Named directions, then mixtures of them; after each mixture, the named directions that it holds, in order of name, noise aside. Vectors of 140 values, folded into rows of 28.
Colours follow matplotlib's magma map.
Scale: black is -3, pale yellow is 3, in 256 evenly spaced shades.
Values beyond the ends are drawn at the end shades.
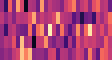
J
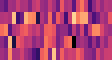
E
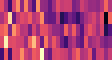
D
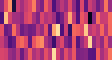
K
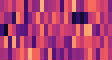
E, J.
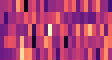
J.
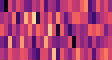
E, J.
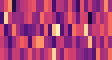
K.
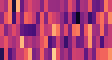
D, J, K.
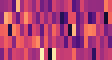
D, E, K.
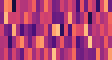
K.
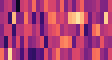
D, E, J.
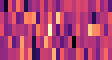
E, J.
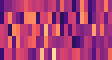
D, E, K.
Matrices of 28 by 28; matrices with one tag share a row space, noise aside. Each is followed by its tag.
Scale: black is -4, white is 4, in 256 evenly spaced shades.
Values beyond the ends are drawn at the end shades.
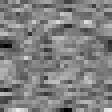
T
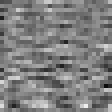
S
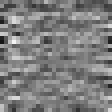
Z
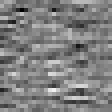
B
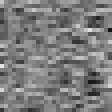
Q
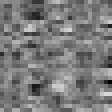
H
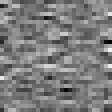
S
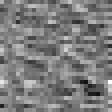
Q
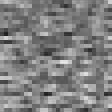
T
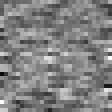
S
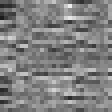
B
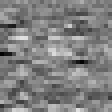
B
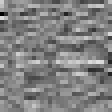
Q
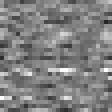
S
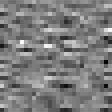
S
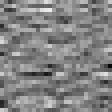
S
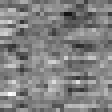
B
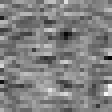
S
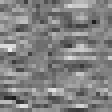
B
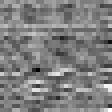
H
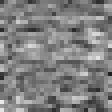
Q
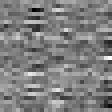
H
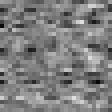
Q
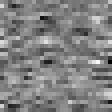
Z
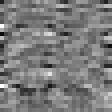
S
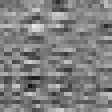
H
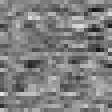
Q
